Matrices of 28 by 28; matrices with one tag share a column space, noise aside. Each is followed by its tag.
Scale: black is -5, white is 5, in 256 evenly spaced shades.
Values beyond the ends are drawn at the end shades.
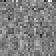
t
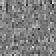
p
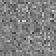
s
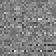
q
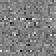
q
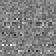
q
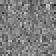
p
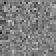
s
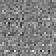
q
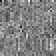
t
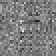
s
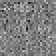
s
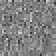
t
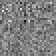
s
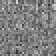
p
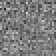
s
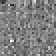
p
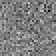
s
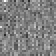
t
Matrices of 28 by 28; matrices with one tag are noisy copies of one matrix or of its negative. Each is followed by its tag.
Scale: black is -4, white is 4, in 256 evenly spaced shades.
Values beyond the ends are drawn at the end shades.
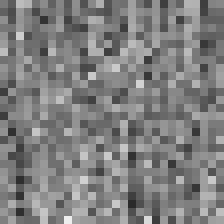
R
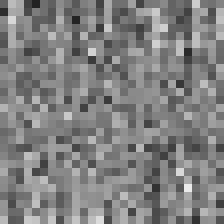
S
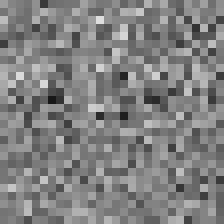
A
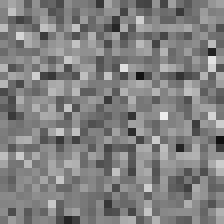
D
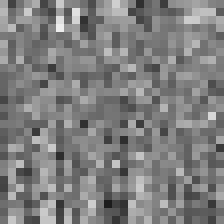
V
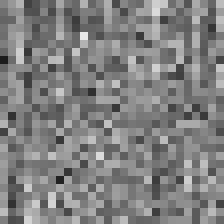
S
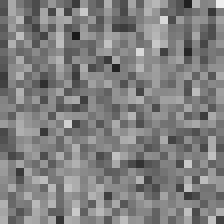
S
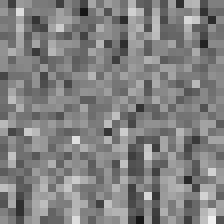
R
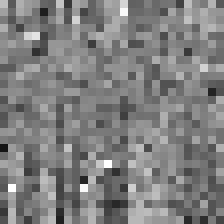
V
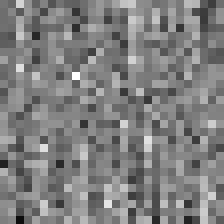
R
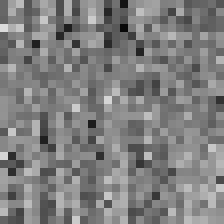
V
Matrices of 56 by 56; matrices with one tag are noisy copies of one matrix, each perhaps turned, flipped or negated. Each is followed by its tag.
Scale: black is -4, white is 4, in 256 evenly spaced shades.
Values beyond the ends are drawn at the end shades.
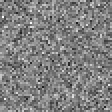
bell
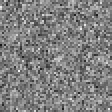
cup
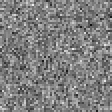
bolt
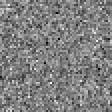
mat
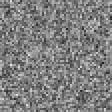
mat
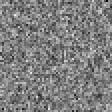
cup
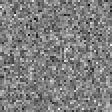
cup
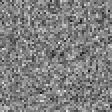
cup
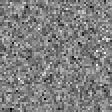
mat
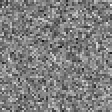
cup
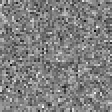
bell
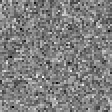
bell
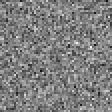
bell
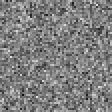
mat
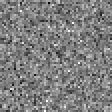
cup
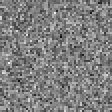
mat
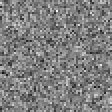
mat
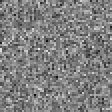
bolt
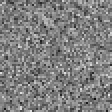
bell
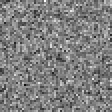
cup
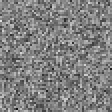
bell
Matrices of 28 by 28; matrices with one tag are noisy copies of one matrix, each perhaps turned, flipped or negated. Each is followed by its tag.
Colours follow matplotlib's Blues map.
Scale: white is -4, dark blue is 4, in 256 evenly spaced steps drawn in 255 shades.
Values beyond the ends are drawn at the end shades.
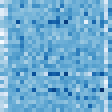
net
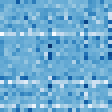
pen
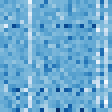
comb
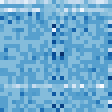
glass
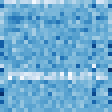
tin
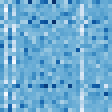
comb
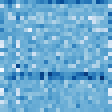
tin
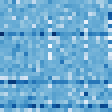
pen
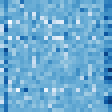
net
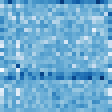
tin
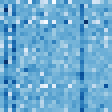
comb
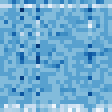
net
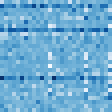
pen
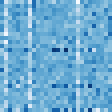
pen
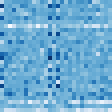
glass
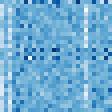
glass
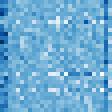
net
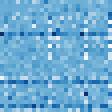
pen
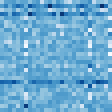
comb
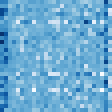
net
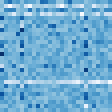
comb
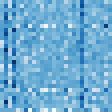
comb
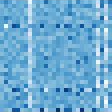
comb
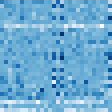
glass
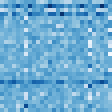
comb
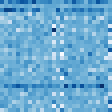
glass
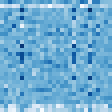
net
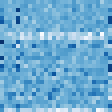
tin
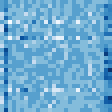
net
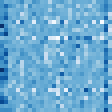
net
